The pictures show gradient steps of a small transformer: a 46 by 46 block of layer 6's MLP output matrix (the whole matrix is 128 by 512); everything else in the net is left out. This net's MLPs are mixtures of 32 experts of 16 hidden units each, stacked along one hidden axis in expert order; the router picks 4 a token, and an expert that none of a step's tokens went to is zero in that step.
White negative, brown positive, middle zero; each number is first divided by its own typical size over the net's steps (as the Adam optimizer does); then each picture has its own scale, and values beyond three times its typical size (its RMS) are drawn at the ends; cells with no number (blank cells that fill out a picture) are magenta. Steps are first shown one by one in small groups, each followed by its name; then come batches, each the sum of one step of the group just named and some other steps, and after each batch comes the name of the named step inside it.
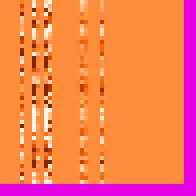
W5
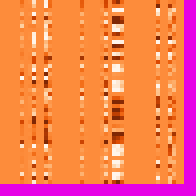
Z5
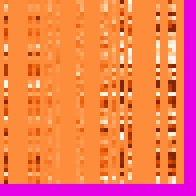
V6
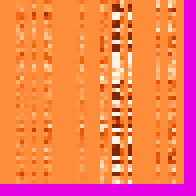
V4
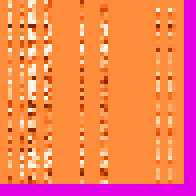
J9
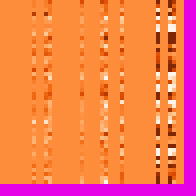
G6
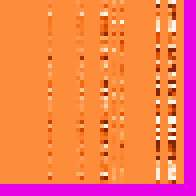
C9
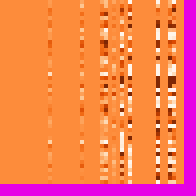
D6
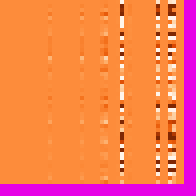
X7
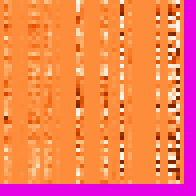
X7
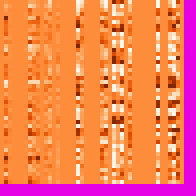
V6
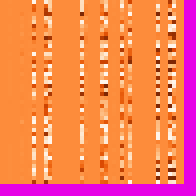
G6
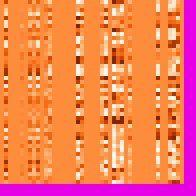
D6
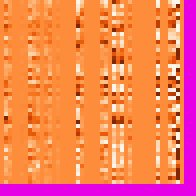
D6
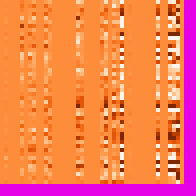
X7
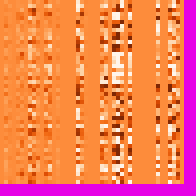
V4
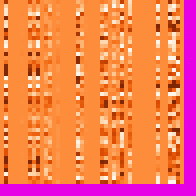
V6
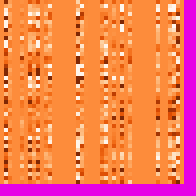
J9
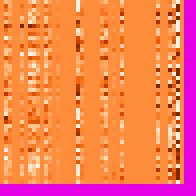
J9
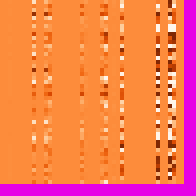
G6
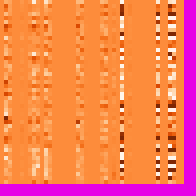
X7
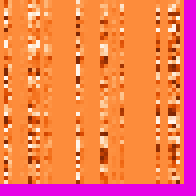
C9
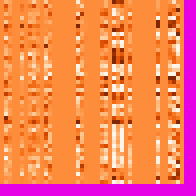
D6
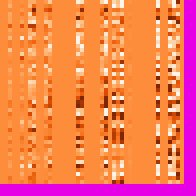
J9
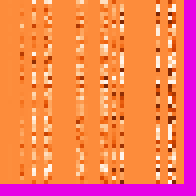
W5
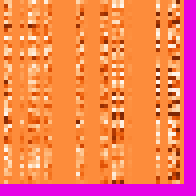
J9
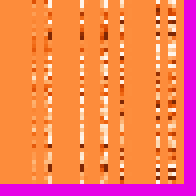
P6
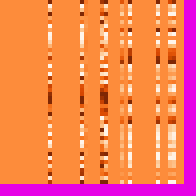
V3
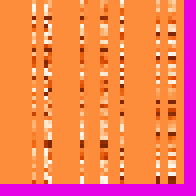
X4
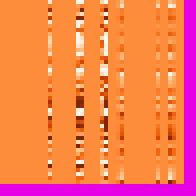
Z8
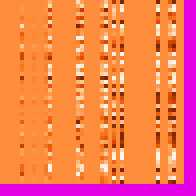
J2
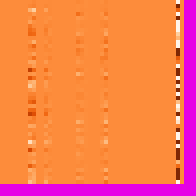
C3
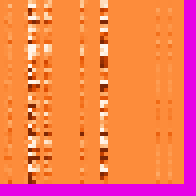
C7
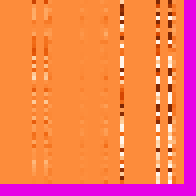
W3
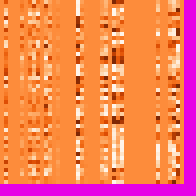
J2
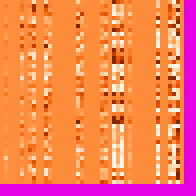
V3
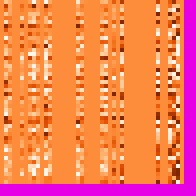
J2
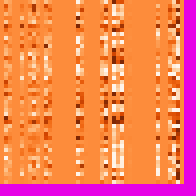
Z8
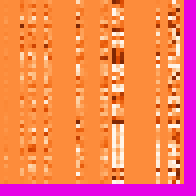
W3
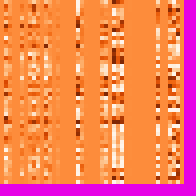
P6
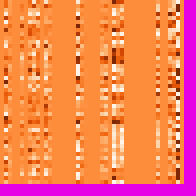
C3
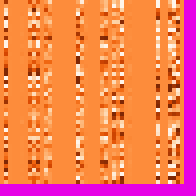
P6
